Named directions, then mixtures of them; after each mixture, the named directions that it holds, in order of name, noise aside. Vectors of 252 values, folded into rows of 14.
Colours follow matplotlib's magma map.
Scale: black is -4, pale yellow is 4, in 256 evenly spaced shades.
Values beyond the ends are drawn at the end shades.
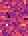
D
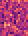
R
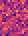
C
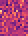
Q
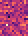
D.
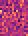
Q.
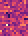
D.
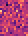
Q, R.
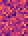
C, D.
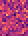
C.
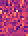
Q.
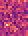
D, R.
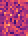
Q, R.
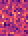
Q, R.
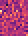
Q.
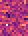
D.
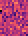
C, Q.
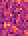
R.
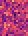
C, R.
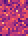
C, Q.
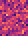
C.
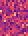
C, Q.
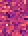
D.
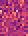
Q.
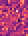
C, Q.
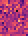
C, Q.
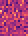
Q.
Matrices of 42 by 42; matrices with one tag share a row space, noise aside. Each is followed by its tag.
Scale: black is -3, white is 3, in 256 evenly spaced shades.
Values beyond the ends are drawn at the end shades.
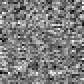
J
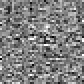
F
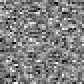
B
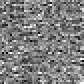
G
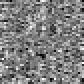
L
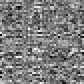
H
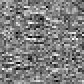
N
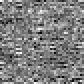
H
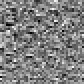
B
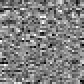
L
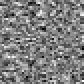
L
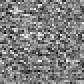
G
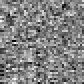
B
